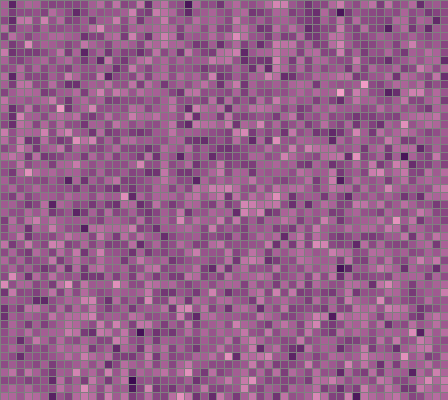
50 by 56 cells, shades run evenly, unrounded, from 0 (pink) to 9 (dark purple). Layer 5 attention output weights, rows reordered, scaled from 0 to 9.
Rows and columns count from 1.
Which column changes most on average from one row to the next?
43
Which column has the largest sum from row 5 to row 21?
2
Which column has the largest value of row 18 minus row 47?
24
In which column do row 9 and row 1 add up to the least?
35
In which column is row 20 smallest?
45
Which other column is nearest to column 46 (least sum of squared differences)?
26
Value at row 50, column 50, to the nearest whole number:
3
